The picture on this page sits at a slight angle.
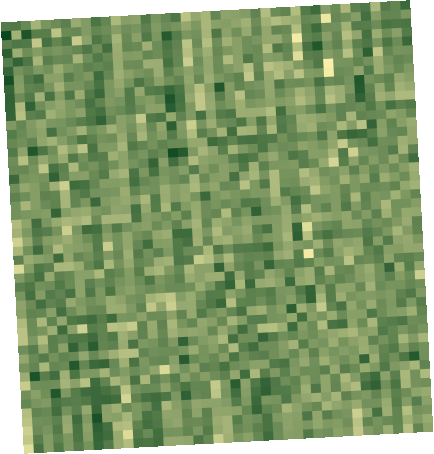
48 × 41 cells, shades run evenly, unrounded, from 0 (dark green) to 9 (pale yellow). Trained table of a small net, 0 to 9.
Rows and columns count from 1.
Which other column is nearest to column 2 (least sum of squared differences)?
40
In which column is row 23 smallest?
25
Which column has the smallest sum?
17
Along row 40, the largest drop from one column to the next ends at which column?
2
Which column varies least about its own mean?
13
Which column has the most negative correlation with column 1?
33
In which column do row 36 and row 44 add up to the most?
1
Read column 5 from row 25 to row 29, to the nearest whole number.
5 6 2 6 3
